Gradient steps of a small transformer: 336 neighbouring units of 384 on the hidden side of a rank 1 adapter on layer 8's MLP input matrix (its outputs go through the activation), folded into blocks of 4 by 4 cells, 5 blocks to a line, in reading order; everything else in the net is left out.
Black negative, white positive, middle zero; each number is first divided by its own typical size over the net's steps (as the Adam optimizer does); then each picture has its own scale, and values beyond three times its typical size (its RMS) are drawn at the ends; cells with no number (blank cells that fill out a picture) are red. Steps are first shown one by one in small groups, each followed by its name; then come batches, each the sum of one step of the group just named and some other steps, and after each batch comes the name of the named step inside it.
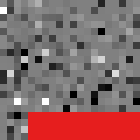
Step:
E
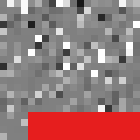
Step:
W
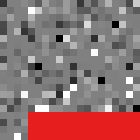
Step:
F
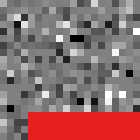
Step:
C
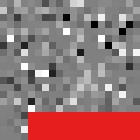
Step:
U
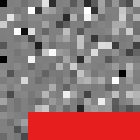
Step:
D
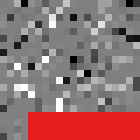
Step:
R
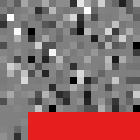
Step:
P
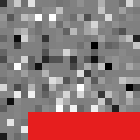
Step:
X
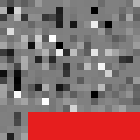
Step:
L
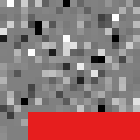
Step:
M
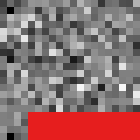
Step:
P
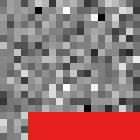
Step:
R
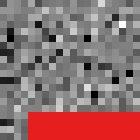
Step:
R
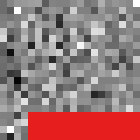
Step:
L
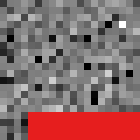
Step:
C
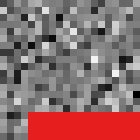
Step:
E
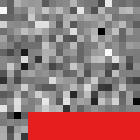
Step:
E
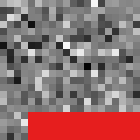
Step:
C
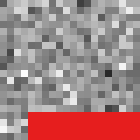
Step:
W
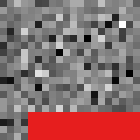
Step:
U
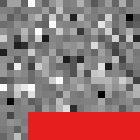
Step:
R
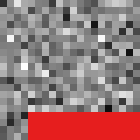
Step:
U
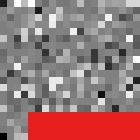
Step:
X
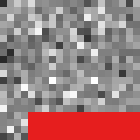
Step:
D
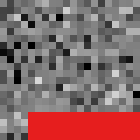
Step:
C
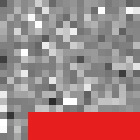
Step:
D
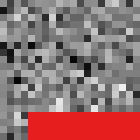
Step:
R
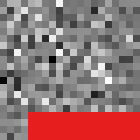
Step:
L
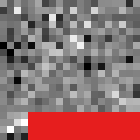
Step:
R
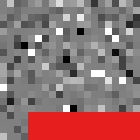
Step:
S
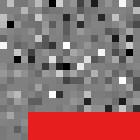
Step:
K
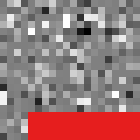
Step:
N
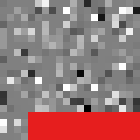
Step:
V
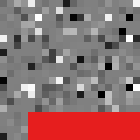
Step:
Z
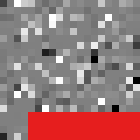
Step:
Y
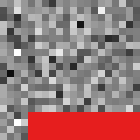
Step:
K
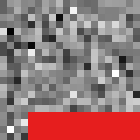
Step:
S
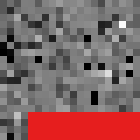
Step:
S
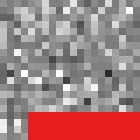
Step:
V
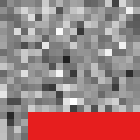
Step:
S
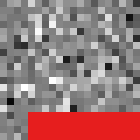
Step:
S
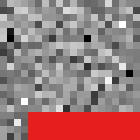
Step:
V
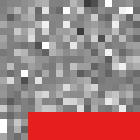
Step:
V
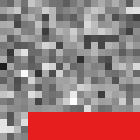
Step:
Z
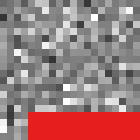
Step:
V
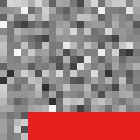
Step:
K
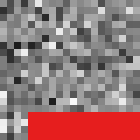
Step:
N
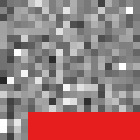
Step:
V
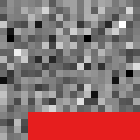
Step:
K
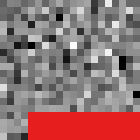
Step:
S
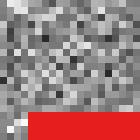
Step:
K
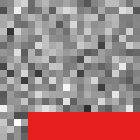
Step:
V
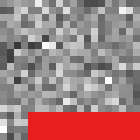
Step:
V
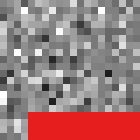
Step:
N
